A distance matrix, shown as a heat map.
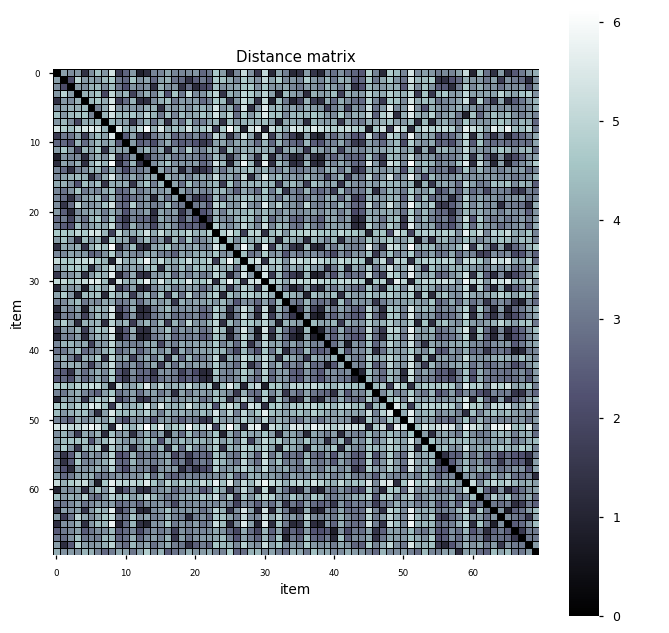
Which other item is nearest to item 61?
26
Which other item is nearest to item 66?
40
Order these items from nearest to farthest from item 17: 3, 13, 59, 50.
50, 13, 59, 3
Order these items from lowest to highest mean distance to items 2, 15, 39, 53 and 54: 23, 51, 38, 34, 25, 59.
38, 34, 25, 59, 23, 51
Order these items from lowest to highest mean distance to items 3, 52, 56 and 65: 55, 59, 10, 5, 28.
55, 10, 5, 28, 59
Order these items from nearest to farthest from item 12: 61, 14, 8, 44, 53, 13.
13, 44, 14, 53, 61, 8
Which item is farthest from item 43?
51
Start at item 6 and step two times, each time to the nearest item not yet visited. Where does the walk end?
49
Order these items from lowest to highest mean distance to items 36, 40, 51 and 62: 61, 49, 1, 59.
61, 1, 49, 59
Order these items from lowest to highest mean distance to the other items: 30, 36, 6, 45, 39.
39, 36, 6, 45, 30
